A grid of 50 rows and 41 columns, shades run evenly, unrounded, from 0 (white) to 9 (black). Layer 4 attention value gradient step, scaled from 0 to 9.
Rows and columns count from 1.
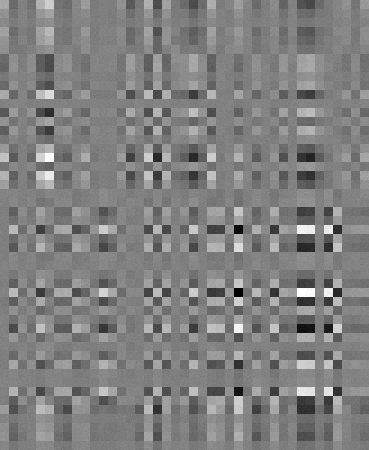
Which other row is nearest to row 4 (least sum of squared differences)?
21
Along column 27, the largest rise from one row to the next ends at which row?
33
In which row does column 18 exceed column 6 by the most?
18
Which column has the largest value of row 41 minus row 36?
27
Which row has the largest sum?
46
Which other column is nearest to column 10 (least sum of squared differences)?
14
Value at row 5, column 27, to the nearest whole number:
4
